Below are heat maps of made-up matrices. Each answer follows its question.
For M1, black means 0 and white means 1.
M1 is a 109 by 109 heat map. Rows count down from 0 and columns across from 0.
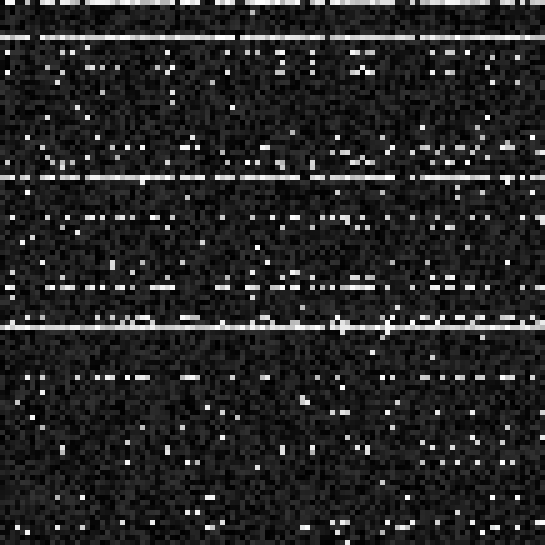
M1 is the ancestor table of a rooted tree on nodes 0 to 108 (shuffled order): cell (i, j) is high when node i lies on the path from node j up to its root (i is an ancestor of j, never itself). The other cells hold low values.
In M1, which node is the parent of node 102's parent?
29
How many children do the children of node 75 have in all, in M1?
3
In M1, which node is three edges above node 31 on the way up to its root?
57
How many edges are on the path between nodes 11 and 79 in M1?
6
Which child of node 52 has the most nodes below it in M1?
85
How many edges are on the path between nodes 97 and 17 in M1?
3
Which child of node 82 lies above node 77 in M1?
66
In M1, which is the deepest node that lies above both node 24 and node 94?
104
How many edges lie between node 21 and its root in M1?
5
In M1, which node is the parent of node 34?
20
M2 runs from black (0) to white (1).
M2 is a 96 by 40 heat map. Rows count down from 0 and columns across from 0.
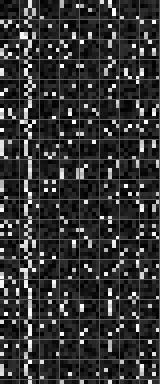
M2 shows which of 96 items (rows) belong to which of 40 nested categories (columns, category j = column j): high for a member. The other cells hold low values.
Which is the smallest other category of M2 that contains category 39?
29
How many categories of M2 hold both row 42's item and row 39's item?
2
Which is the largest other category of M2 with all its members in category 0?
35
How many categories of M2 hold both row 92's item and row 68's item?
4
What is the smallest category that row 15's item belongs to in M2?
28
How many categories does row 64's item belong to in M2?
4
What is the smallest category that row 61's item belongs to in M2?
5
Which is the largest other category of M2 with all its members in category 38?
2
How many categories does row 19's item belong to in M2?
5
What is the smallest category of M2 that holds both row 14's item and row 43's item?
27
